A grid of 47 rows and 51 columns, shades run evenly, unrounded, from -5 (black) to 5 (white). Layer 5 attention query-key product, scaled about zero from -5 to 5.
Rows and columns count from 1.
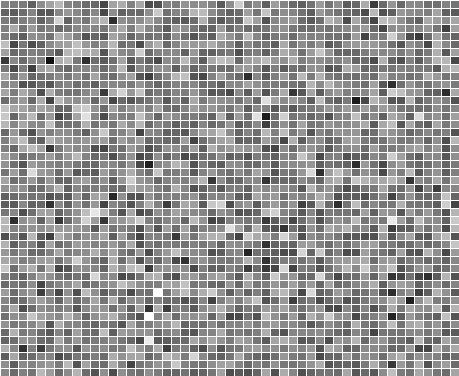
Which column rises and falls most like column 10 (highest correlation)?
1
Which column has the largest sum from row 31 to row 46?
13
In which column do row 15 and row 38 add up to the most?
29
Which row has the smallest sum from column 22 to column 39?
34
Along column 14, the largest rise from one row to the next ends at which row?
36
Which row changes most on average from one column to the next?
15
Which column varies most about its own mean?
44
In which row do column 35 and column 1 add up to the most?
37
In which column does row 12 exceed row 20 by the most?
16
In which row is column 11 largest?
27
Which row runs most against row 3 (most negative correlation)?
46
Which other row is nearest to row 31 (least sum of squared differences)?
33
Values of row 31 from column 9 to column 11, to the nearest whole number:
1 1 0
